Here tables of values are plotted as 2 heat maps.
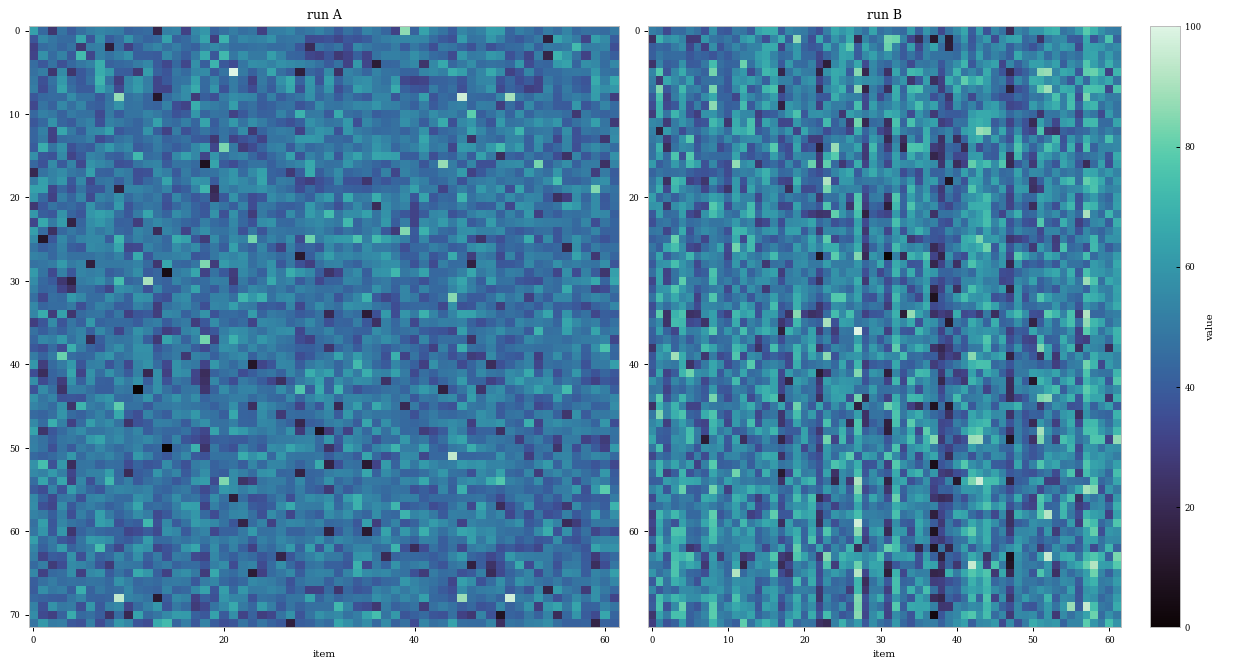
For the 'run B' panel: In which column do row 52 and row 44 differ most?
37
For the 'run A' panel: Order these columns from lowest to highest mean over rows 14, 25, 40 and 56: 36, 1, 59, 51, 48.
1, 48, 59, 51, 36
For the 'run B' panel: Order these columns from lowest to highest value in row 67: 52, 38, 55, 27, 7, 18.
38, 18, 7, 52, 55, 27
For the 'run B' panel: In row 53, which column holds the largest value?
11
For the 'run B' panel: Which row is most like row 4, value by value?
71
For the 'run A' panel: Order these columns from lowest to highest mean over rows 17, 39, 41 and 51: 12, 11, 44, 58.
12, 58, 11, 44
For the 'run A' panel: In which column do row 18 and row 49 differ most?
55
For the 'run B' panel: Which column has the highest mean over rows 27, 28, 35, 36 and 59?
27
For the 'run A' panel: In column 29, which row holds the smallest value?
2
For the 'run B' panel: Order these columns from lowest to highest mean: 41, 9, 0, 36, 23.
0, 9, 41, 23, 36
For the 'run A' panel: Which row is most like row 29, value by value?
50
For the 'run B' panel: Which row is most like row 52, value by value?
32
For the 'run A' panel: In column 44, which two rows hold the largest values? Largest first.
51, 32
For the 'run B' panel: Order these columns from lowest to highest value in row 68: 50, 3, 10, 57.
10, 50, 57, 3
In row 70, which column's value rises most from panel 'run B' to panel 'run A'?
37
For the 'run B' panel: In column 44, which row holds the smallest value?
63
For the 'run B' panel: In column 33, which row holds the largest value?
39
